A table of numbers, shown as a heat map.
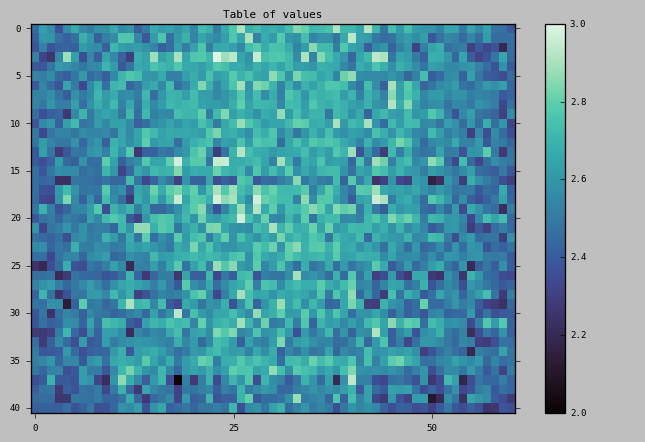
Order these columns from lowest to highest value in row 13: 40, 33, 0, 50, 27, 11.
0, 50, 11, 33, 27, 40
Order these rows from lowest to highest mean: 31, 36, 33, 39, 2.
39, 33, 2, 36, 31
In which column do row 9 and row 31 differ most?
59
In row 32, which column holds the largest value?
43
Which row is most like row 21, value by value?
11
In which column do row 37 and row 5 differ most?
18
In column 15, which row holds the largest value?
3
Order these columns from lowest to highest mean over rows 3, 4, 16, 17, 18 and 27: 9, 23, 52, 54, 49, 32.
54, 49, 52, 9, 32, 23
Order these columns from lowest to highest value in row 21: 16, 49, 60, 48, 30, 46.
60, 49, 48, 46, 16, 30
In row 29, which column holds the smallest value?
4
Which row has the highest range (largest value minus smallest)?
37
